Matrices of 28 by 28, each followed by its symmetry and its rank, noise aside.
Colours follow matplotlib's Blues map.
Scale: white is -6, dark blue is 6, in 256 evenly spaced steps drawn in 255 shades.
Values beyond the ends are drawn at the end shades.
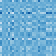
no symmetry, rank two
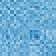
symmetric, rank three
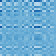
no symmetry, rank one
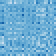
no symmetry, rank three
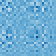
symmetric, rank two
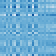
no symmetry, rank one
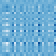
no symmetry, rank one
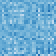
no symmetry, rank three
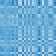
no symmetry, rank one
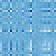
symmetric, rank one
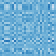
no symmetry, rank two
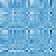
no symmetry, rank two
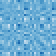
antisymmetric, rank two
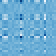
no symmetry, rank one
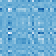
no symmetry, rank two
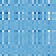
no symmetry, rank one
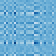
no symmetry, rank one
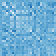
symmetric, rank three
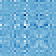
no symmetry, rank two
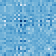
symmetric, rank three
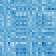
no symmetry, rank three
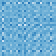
symmetric, rank two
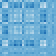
symmetric, rank one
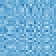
no symmetry, rank three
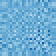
symmetric, rank three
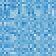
symmetric, rank three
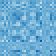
symmetric, rank two
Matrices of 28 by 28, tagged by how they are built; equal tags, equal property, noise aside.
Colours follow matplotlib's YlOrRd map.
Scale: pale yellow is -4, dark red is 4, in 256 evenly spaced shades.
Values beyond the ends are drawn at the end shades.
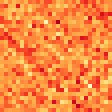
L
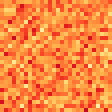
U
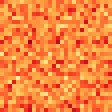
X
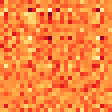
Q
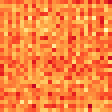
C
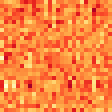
Q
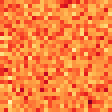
Q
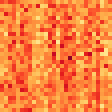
C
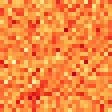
U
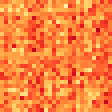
C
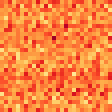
X
